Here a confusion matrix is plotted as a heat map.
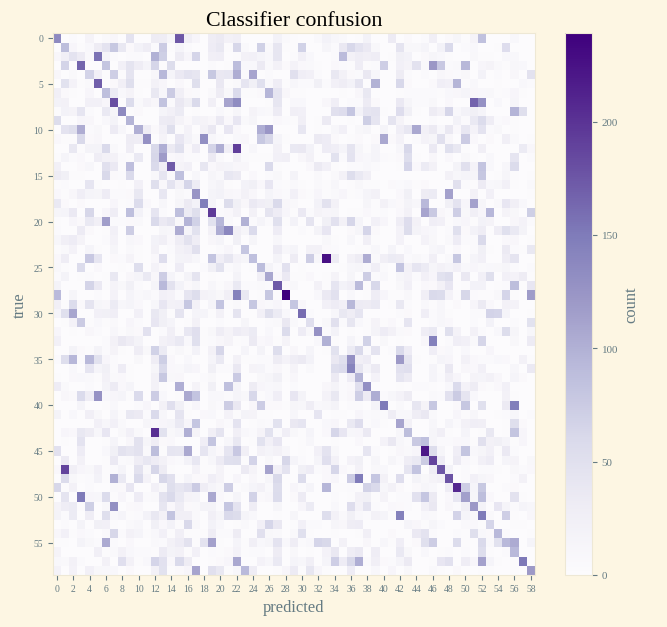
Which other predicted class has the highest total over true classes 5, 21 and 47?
1
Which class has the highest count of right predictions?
28
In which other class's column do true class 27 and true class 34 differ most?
56
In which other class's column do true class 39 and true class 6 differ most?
5
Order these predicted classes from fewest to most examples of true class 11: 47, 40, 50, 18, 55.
55, 47, 50, 40, 18
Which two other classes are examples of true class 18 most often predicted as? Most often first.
51, 45
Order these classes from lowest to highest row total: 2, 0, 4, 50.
0, 2, 4, 50
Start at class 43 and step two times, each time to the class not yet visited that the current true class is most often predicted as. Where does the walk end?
22
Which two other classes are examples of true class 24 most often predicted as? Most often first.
33, 38
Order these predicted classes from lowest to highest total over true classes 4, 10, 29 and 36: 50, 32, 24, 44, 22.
32, 50, 44, 22, 24
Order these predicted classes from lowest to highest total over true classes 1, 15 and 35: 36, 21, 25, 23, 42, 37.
23, 21, 25, 37, 42, 36
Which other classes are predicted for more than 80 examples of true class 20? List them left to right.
6, 16, 23
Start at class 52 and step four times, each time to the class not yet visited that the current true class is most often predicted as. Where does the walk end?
37
